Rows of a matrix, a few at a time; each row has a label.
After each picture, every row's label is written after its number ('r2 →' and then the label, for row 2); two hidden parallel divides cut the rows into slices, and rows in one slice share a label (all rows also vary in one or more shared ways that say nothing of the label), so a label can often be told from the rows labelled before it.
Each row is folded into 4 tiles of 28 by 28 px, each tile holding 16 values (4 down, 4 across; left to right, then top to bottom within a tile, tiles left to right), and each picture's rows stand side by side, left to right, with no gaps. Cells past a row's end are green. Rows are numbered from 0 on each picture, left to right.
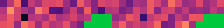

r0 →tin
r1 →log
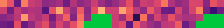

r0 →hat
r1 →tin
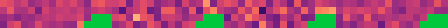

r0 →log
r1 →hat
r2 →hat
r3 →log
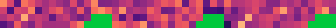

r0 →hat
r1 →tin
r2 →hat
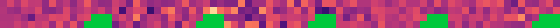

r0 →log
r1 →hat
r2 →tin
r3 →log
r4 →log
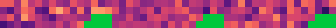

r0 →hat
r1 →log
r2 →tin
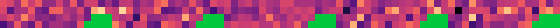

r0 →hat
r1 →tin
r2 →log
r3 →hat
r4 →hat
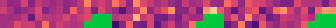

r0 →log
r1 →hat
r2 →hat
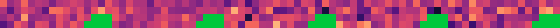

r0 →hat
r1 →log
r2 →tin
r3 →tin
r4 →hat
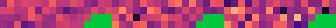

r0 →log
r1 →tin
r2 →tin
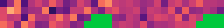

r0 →tin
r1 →log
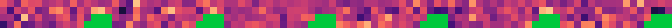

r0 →hat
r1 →hat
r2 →log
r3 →tin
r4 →hat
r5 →tin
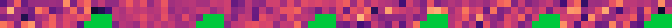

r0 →tin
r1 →log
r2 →log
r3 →hat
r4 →log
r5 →tin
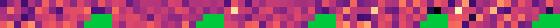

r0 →tin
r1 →log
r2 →tin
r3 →tin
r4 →tin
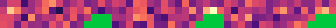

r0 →tin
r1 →hat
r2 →hat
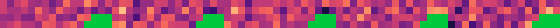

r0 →log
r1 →tin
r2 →tin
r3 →hat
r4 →hat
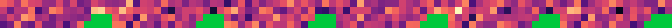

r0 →hat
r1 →tin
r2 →tin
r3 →hat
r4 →tin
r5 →tin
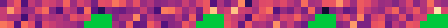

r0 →tin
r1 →hat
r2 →tin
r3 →hat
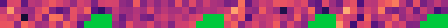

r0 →tin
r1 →log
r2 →tin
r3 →tin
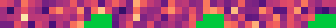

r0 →hat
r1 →hat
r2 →tin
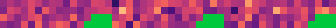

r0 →log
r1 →tin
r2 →hat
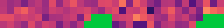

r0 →log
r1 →hat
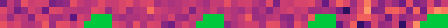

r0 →log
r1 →log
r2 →log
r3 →hat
